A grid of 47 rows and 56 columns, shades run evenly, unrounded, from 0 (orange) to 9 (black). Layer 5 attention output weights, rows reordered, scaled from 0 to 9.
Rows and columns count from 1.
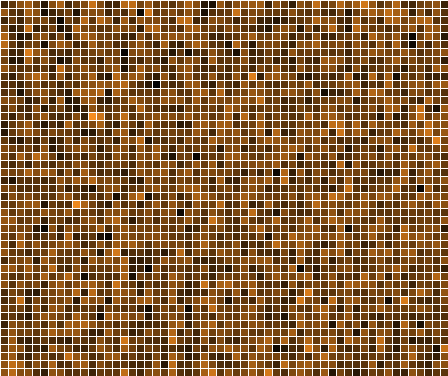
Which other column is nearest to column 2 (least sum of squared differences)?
7
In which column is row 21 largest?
44
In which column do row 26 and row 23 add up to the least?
10
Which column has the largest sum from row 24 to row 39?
24
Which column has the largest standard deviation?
16
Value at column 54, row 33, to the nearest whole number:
5
